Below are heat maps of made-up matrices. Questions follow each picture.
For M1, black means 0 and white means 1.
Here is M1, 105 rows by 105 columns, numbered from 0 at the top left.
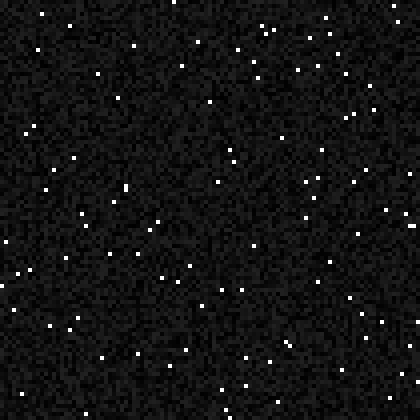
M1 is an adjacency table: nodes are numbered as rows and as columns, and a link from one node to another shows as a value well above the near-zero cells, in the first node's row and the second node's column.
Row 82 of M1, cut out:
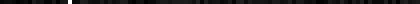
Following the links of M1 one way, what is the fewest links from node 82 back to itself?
7
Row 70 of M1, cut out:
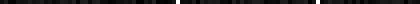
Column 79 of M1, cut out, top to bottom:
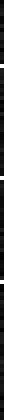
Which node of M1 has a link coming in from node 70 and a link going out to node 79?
node 44
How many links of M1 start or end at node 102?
4
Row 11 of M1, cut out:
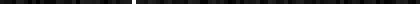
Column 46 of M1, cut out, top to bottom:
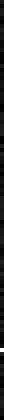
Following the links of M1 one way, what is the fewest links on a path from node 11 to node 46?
6
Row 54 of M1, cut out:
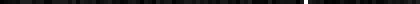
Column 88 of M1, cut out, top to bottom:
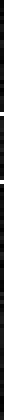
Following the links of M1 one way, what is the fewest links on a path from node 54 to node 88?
4
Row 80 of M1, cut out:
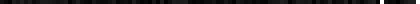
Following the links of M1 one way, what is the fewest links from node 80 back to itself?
4
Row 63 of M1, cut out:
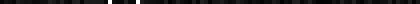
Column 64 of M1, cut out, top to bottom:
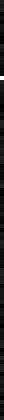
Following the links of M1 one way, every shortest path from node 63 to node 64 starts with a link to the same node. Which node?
node 34
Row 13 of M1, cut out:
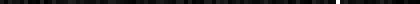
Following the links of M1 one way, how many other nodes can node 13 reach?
3
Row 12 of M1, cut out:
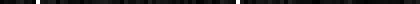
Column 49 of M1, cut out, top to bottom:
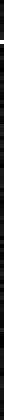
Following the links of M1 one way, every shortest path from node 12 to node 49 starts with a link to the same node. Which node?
node 9
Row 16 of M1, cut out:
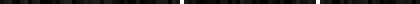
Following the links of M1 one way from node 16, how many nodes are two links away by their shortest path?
4
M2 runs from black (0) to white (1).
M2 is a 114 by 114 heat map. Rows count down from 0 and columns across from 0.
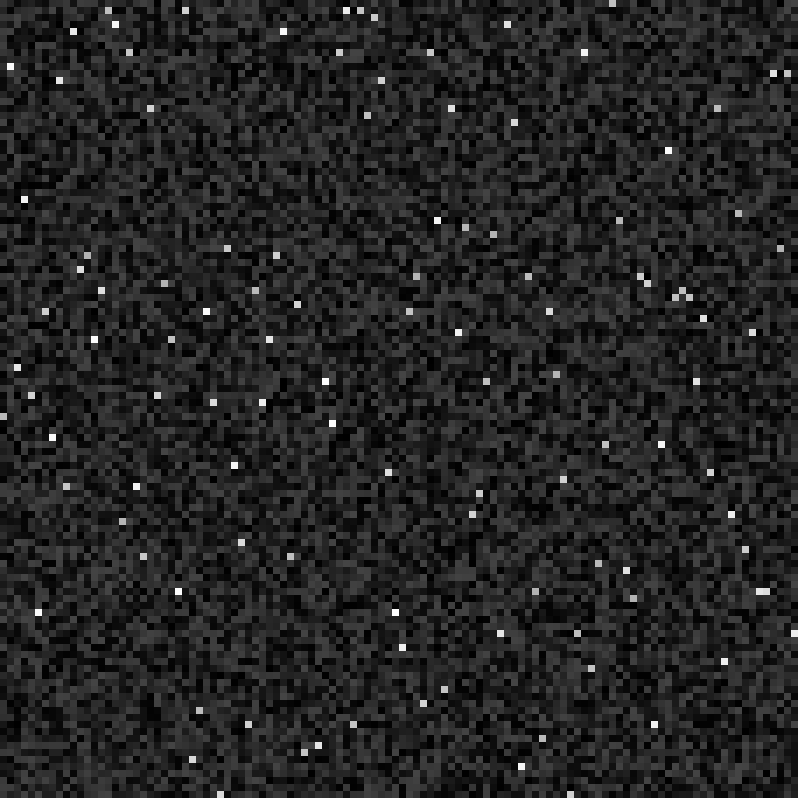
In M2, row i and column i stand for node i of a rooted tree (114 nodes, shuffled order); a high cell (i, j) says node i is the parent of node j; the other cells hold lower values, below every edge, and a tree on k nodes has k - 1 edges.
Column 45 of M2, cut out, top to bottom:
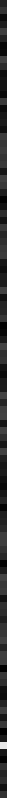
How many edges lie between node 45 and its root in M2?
3
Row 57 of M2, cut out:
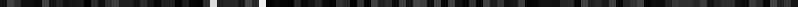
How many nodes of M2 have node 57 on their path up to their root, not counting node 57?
5
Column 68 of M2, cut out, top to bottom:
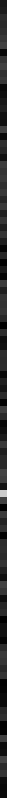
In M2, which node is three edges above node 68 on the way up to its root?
66
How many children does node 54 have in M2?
3
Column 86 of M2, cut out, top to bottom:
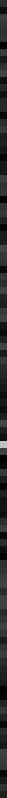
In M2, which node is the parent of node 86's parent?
98
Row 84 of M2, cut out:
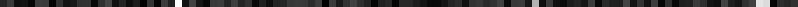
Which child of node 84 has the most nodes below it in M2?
109
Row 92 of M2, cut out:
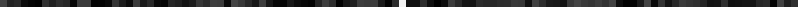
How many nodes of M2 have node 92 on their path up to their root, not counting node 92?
6
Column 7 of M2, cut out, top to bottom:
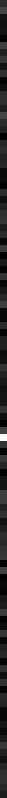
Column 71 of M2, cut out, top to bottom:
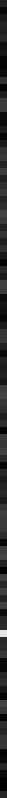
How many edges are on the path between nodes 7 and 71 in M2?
5
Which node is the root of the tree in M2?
44
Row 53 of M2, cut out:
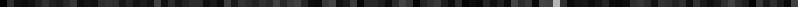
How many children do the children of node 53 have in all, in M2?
2
